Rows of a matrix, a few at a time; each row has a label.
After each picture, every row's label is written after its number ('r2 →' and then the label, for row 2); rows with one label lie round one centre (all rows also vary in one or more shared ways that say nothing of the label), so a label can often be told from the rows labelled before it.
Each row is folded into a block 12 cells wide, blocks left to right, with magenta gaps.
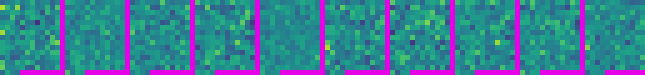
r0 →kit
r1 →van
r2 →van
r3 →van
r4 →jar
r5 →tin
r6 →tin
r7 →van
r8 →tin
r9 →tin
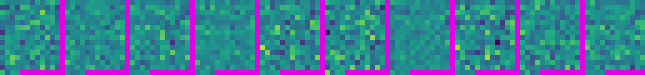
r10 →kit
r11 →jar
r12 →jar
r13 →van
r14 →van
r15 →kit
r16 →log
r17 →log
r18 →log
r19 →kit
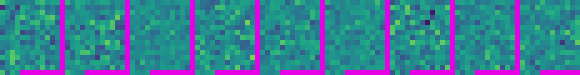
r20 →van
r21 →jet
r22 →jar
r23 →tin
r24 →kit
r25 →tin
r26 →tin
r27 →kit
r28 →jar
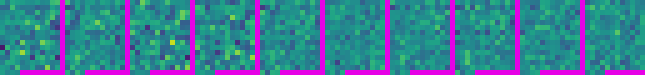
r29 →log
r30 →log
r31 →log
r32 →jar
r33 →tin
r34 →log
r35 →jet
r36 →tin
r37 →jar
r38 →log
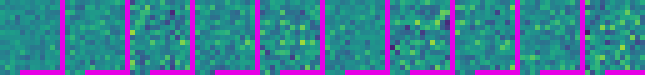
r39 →jet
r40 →jar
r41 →log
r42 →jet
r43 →jar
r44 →tin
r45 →log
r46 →van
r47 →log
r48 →van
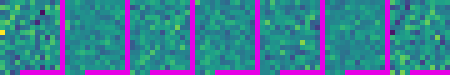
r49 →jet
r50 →van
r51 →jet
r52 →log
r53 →tin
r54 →tin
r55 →van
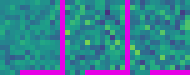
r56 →van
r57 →tin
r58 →kit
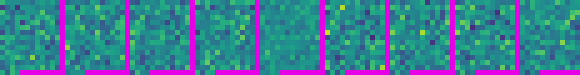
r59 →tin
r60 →tin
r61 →tin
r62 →kit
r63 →tin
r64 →log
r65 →jet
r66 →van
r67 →tin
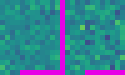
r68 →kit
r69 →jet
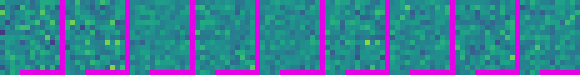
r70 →jar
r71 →van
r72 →van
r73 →log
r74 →log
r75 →log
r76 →tin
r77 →tin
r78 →tin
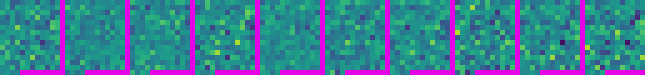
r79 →van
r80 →log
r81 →kit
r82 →tin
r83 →jar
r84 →jar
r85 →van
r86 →log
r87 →log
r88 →jet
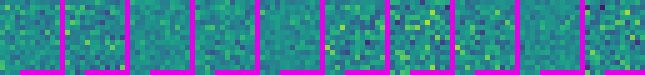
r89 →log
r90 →van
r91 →jet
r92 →jet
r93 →tin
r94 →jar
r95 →kit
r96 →van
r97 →jar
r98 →tin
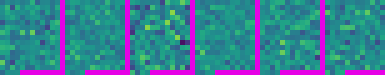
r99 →log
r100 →log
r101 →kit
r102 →tin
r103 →log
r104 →log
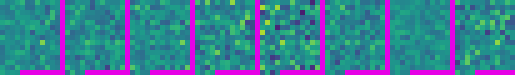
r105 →jar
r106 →jar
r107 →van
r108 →van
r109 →van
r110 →log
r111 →jet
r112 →kit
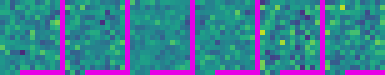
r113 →jar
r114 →log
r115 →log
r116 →kit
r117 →jar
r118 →jar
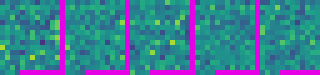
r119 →tin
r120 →jet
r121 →jar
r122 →van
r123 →tin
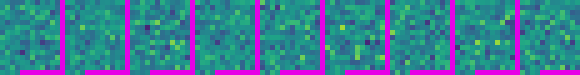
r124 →tin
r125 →kit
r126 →log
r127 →kit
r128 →tin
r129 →kit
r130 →log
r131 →log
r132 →kit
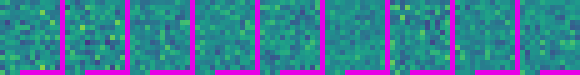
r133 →jet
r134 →tin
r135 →jar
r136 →tin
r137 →jar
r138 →log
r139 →jar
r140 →tin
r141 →jet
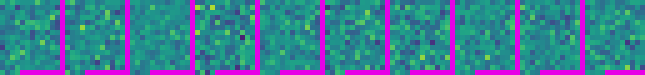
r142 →log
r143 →kit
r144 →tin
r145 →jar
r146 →jet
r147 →tin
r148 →van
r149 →van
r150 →jet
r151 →kit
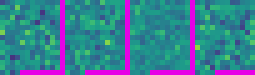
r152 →tin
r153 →jar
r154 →log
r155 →log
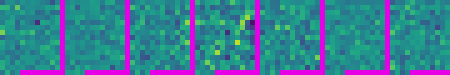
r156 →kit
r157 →kit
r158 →kit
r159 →van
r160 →jar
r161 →jet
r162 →jar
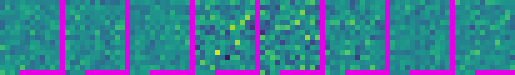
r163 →log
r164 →log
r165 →kit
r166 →kit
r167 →jar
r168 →jar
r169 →jet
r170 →log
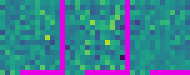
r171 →van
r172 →log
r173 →log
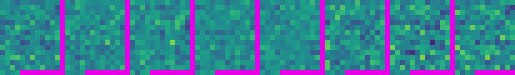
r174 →log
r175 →tin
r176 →van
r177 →tin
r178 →tin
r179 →log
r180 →log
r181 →kit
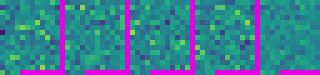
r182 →jar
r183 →van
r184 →tin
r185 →tin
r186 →jet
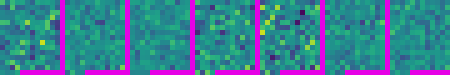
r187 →tin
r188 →van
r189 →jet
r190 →log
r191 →tin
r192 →jet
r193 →jar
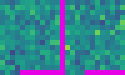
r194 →jet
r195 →van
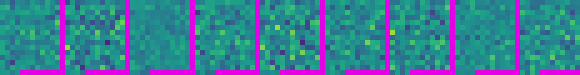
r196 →jar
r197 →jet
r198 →jet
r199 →jet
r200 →log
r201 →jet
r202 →log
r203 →kit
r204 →van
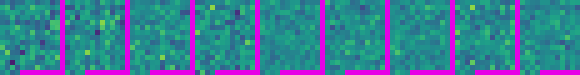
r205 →van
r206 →kit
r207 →kit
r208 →van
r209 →tin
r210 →kit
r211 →tin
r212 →jet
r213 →kit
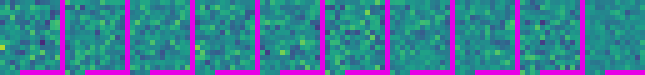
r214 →log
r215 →kit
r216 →tin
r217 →log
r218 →jet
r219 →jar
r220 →log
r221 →jar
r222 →jet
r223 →van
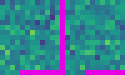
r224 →van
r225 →kit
